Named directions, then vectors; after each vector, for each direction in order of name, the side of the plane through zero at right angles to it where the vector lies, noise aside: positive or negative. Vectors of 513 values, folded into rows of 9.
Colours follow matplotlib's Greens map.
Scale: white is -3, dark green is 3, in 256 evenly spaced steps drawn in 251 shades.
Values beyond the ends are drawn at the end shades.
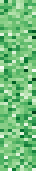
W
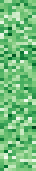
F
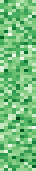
negative, positive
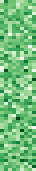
negative, positive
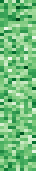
negative, negative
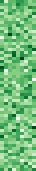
positive, negative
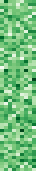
negative, positive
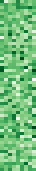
positive, negative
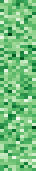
positive, negative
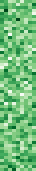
negative, positive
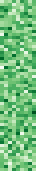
positive, positive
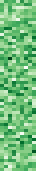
positive, positive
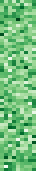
negative, negative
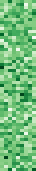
negative, negative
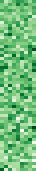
positive, negative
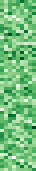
positive, negative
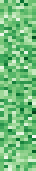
positive, positive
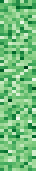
positive, negative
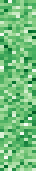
positive, positive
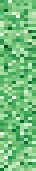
positive, positive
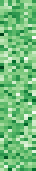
negative, negative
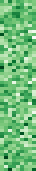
negative, negative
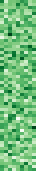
positive, negative
